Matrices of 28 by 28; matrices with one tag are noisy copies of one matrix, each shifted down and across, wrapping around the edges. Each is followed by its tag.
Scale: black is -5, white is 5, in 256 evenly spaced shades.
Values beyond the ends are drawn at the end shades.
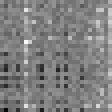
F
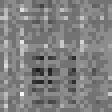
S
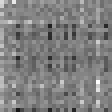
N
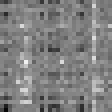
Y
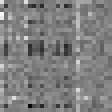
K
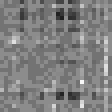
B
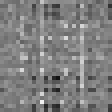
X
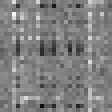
K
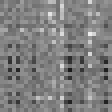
F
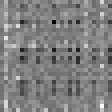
N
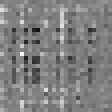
X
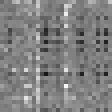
F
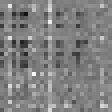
X
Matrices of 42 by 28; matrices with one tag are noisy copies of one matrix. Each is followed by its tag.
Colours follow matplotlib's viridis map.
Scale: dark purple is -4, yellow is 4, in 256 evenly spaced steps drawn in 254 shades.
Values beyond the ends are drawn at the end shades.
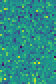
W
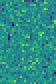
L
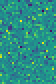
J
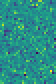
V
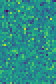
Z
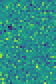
J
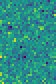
J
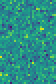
J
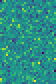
W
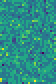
W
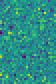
J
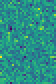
J
